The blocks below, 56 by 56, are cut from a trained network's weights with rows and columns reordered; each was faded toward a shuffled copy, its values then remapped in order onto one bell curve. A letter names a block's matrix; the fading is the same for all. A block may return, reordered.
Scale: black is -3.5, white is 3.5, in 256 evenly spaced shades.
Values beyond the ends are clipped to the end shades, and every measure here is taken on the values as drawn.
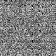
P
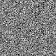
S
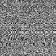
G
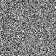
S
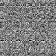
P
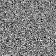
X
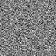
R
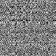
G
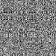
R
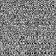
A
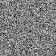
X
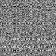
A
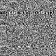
R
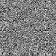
R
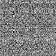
P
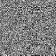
R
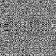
A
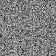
X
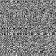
A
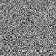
R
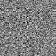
R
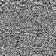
R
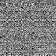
G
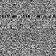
P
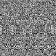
A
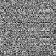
G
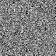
S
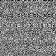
G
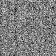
X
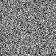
S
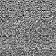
G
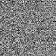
R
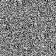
X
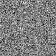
X
